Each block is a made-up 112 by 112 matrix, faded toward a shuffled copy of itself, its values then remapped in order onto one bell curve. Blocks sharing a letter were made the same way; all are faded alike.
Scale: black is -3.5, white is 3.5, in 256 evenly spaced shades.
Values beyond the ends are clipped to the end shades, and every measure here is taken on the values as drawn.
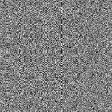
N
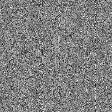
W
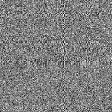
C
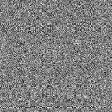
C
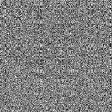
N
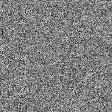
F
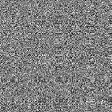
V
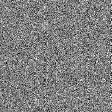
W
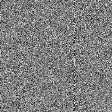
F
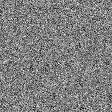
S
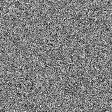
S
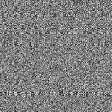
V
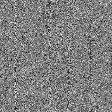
W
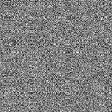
V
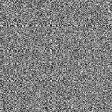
C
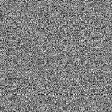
V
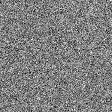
S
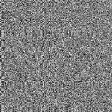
N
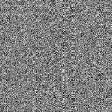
N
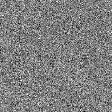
F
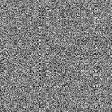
C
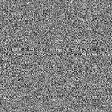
V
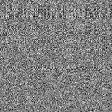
V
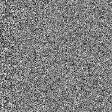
W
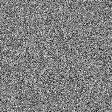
S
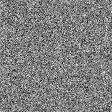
S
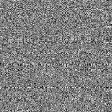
C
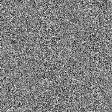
F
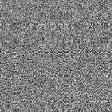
V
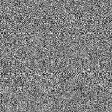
V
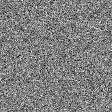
S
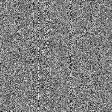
W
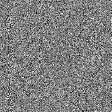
W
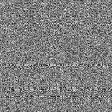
V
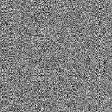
N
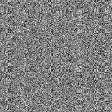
N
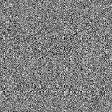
C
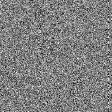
F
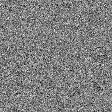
S
